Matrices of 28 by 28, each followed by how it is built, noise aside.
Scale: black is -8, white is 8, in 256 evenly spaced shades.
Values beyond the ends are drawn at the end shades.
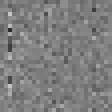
uneven columns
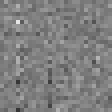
uneven columns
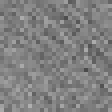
Toeplitz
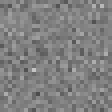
low rank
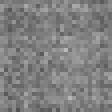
blocks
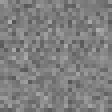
repeating columns
